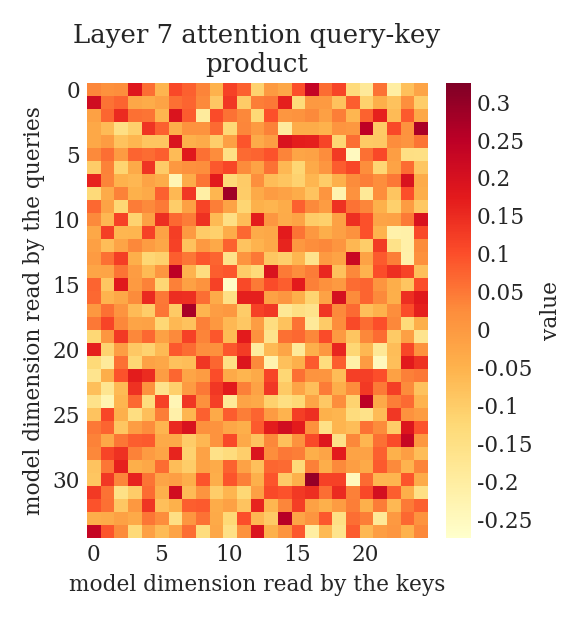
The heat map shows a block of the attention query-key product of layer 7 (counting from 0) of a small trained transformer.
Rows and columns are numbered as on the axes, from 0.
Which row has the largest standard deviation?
21
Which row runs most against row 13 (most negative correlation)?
30
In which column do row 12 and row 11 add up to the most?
14
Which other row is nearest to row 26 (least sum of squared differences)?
32
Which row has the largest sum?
16
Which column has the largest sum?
7
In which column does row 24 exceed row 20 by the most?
20
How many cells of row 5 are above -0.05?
20
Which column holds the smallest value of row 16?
10
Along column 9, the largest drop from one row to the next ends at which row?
8
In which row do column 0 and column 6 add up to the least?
24
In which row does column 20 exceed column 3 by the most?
3
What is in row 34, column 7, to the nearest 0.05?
0.05
